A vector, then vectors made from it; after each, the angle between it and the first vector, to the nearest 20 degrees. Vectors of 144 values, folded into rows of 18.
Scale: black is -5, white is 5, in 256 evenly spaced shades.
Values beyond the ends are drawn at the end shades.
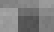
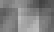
140 degrees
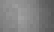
100 degrees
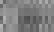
40 degrees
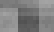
20 degrees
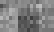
40 degrees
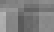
40 degrees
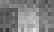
160 degrees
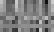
100 degrees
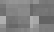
100 degrees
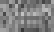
80 degrees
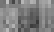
40 degrees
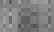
40 degrees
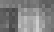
160 degrees
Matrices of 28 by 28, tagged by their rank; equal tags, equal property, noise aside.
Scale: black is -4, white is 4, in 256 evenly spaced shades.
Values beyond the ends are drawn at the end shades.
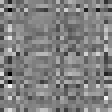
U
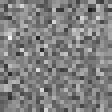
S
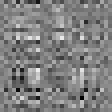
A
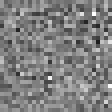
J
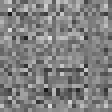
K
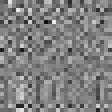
K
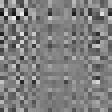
U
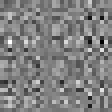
A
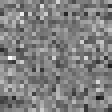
S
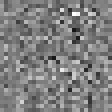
J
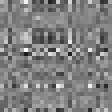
U
